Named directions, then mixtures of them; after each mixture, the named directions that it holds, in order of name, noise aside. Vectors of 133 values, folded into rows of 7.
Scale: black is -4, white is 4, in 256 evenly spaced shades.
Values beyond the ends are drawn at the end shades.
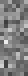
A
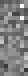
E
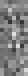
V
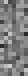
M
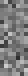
A, M.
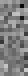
E.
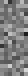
M, V.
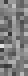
M, V.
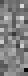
E, V.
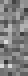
A, M.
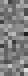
M, V.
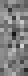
V.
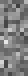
A.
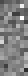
E.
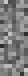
M.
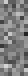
E, M.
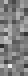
A, M.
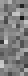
A, E.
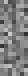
M.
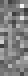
E, M.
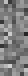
M.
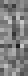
M, V.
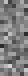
M.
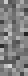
M.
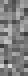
A, M.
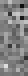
E, V.
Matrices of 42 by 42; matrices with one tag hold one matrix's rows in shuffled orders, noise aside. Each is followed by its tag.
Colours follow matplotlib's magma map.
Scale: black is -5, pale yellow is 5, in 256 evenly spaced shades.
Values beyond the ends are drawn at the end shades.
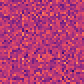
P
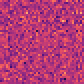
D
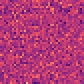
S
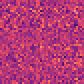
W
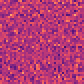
W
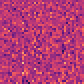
P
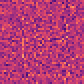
P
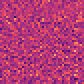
W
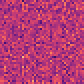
P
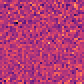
W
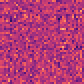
D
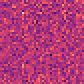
P
